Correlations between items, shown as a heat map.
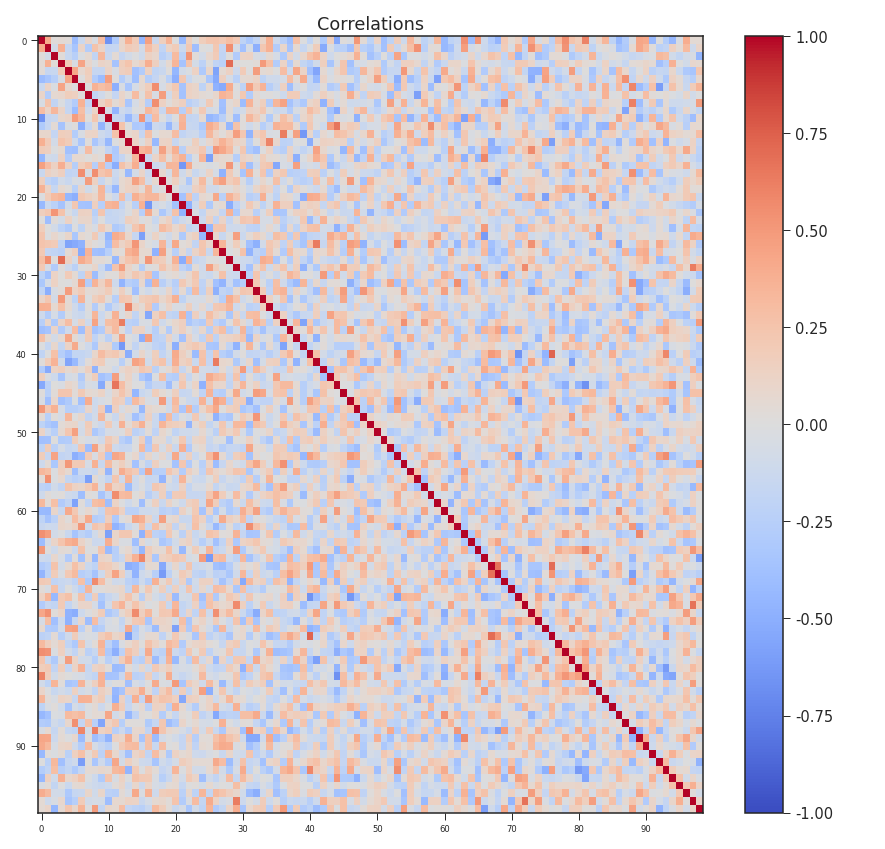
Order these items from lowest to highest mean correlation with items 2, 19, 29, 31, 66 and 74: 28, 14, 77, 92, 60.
60, 28, 92, 14, 77
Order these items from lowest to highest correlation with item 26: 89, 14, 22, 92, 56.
22, 56, 89, 92, 14
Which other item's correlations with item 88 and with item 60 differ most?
68
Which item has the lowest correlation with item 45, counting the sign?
14
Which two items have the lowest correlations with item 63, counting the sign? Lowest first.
10, 15
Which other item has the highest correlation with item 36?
12
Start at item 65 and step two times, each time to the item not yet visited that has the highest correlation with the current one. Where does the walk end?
0
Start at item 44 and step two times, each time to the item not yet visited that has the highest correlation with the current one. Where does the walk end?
58
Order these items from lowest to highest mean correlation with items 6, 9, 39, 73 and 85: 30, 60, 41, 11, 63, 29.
11, 60, 30, 29, 63, 41
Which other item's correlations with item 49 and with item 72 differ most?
97
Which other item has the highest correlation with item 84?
16
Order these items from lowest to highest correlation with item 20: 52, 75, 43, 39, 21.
75, 39, 21, 43, 52
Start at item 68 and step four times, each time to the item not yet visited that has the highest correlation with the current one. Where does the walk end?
93
